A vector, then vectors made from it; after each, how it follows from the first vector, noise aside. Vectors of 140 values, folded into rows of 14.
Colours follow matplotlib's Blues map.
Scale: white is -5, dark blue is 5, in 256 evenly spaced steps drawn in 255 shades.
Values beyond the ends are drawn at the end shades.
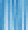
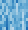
sign-scrambled.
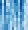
reversed, negated, scaled up.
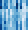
wrapped around, negated, scaled up.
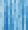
negated.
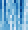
reversed, negated, scaled up.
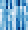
wrapped around, negated, scaled up.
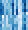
wrapped around, negated, scaled up.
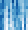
scaled up.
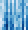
negated, scaled up.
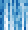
scaled up.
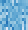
sign-scrambled.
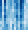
reversed, negated, scaled up.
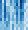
reversed, negated, scaled up.
